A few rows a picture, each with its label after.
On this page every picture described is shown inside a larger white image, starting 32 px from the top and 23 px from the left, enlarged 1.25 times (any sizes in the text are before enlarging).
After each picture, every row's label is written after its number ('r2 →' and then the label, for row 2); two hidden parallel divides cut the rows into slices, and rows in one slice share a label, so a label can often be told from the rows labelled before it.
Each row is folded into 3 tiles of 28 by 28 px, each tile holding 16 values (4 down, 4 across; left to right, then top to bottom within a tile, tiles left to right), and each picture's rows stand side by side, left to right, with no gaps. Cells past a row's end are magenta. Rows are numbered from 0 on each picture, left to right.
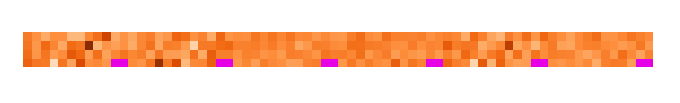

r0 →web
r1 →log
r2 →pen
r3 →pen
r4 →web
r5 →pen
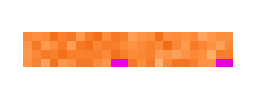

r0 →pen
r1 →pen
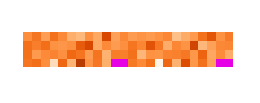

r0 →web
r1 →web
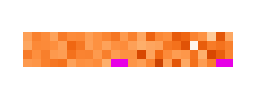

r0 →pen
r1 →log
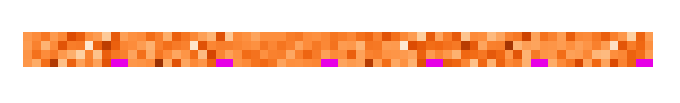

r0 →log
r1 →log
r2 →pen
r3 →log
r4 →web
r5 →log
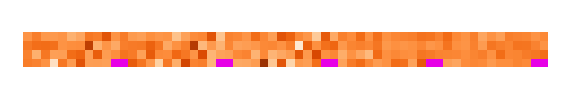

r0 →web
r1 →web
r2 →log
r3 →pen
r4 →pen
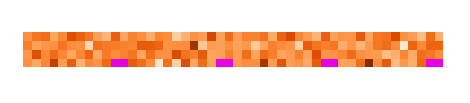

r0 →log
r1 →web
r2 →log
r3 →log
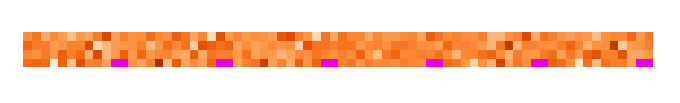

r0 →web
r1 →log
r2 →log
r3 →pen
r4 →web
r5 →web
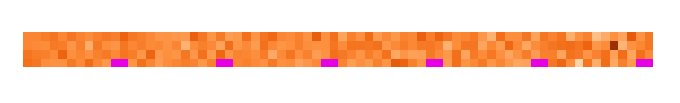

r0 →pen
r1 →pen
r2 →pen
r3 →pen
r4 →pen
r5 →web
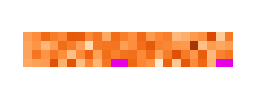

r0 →log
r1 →web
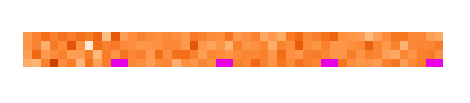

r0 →log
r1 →pen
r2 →pen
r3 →pen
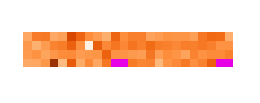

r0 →log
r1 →pen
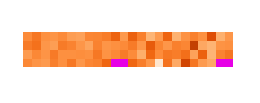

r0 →pen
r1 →web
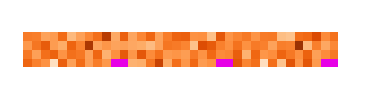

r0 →web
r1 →log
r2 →web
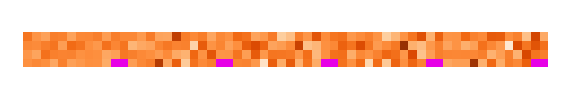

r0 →pen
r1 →log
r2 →web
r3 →web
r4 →log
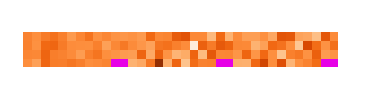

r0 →pen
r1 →log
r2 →log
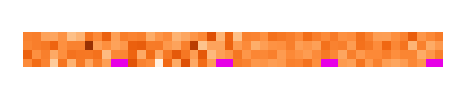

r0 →web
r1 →web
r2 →pen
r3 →pen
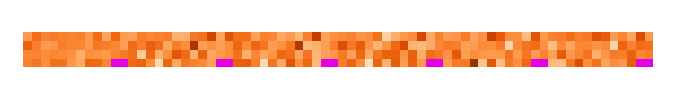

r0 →pen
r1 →web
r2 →web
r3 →web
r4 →log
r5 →log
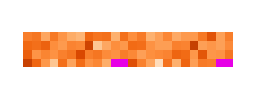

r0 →web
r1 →web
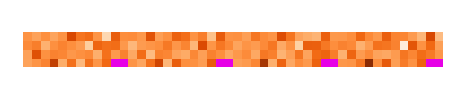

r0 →log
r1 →log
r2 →log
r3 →log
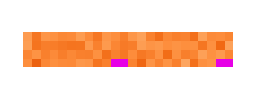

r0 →pen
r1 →pen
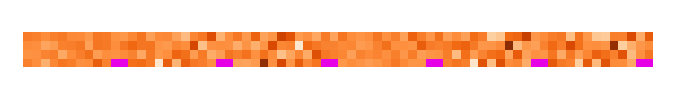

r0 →pen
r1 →web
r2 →log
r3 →pen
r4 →web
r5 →web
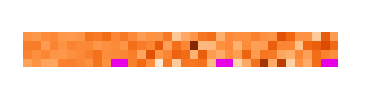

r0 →pen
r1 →web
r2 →log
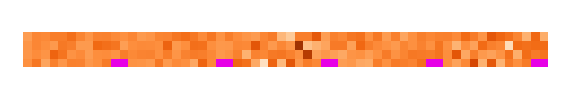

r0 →pen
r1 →pen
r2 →web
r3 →pen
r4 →log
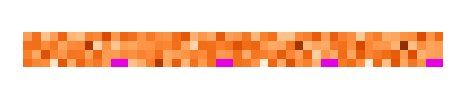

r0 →web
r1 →log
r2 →web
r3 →web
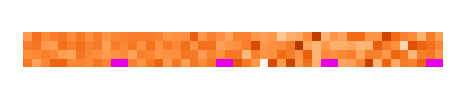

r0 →pen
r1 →pen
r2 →web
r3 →log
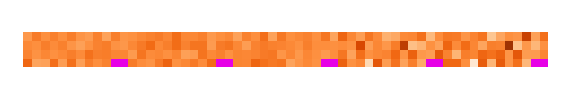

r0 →pen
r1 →pen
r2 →pen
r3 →web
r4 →web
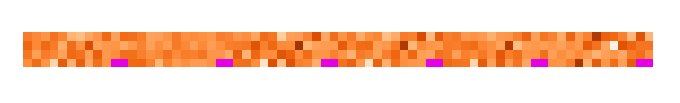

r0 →web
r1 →pen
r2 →web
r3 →web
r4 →web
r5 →log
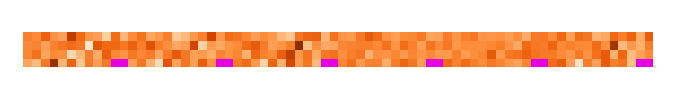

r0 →log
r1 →web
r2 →web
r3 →pen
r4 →pen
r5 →web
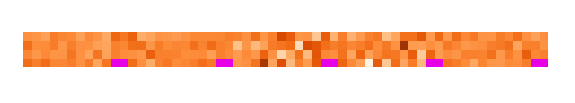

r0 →pen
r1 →pen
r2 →log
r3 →web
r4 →pen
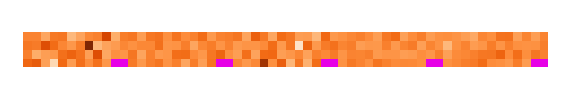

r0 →web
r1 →pen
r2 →log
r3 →pen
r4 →pen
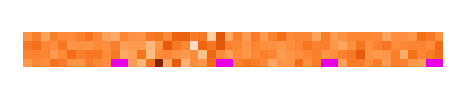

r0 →pen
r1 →log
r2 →pen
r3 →pen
